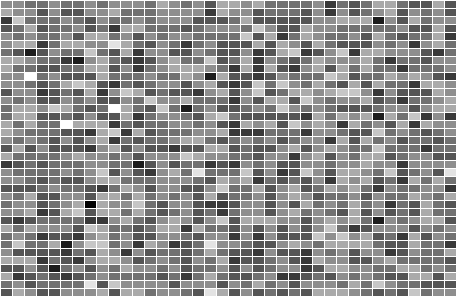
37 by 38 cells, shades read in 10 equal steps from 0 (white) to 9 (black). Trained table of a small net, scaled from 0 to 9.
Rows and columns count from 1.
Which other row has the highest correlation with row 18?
9
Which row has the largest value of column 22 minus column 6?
16
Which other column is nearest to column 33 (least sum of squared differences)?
14
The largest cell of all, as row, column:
26, 8
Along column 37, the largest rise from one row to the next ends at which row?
7
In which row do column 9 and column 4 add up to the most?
12
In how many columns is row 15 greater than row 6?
17
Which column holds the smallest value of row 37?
18
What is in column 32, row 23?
6
